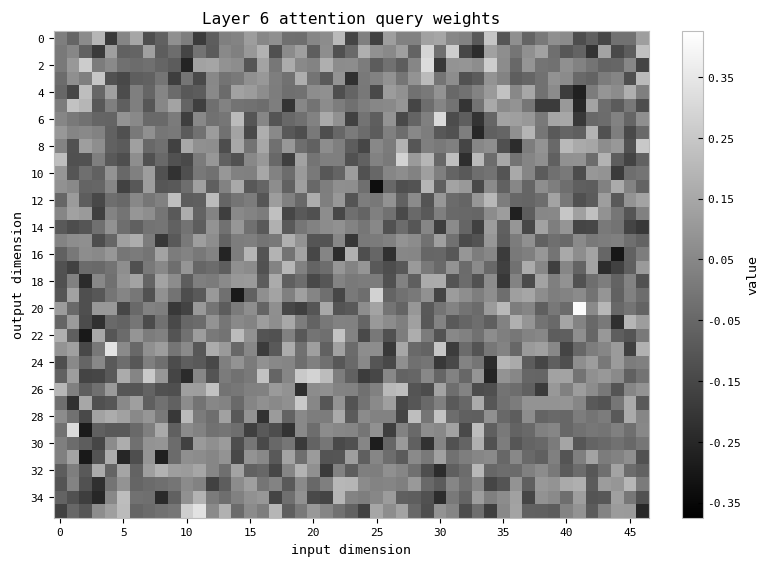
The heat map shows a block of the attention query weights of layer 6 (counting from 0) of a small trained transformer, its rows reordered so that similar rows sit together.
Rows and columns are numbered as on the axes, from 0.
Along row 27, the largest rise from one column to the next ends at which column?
2
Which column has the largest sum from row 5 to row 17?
40
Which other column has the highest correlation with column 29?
31
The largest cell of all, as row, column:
20, 41
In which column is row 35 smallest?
46
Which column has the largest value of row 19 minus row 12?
25
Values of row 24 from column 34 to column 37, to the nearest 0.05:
-0.25 0.2 0.15 -0.1
